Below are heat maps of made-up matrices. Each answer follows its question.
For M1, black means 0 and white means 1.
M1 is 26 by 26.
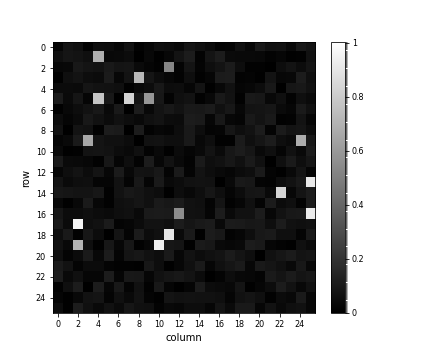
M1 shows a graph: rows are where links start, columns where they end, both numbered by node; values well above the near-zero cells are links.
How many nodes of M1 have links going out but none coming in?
8
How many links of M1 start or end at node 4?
2
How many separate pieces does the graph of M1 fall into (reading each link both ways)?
10
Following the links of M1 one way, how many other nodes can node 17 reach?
2
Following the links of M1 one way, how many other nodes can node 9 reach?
3
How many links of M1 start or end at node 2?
3
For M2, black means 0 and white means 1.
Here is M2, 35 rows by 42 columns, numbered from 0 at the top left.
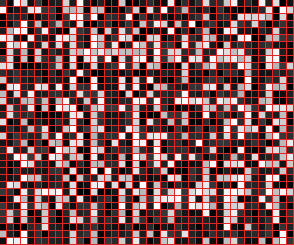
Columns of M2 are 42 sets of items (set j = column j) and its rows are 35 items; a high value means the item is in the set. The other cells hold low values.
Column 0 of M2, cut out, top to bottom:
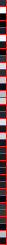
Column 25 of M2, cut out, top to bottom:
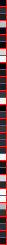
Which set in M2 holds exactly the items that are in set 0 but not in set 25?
21
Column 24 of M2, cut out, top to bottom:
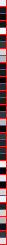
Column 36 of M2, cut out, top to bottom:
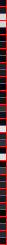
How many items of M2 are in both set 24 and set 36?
0
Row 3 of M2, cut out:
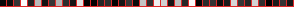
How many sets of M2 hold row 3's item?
11
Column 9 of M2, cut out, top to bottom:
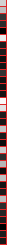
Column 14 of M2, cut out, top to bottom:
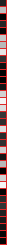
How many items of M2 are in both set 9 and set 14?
8
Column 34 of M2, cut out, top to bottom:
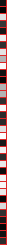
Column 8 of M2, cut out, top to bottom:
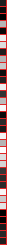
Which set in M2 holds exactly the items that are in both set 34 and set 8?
30
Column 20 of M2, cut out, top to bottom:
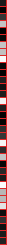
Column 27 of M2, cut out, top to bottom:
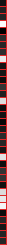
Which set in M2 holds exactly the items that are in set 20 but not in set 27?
16
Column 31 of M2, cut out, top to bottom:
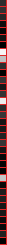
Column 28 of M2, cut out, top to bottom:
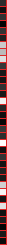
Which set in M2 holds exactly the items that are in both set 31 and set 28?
12
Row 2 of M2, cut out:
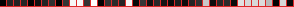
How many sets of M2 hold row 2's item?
11
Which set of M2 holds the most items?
13
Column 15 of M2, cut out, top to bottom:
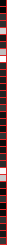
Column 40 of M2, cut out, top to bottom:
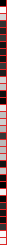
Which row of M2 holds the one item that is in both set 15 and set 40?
24
